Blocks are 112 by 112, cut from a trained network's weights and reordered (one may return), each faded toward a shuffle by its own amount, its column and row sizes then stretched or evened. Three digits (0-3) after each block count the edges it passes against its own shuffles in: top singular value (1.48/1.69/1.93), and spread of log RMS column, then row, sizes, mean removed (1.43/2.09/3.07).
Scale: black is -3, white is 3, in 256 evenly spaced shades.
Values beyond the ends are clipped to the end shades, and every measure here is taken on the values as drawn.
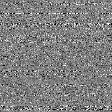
1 0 3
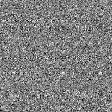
2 0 2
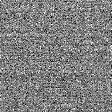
0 1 0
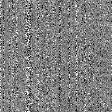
0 3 0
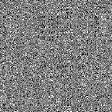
2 2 2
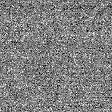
0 0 1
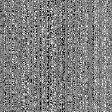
3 3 2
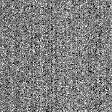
1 1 1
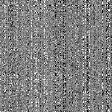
3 3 2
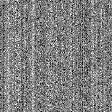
3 2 0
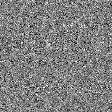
0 0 2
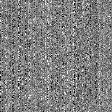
1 3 0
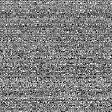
2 1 2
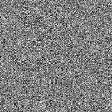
2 1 1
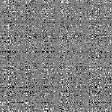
1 3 3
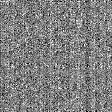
2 0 2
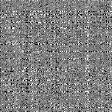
2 2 3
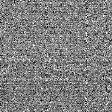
1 2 0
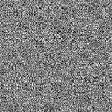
3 0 2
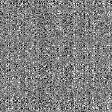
2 1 3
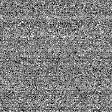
1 1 1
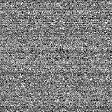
2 1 1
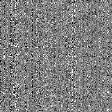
0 3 1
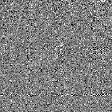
2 2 2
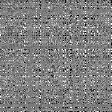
2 3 3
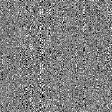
2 3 1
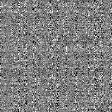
1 3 0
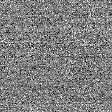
0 1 1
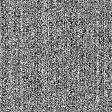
2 0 1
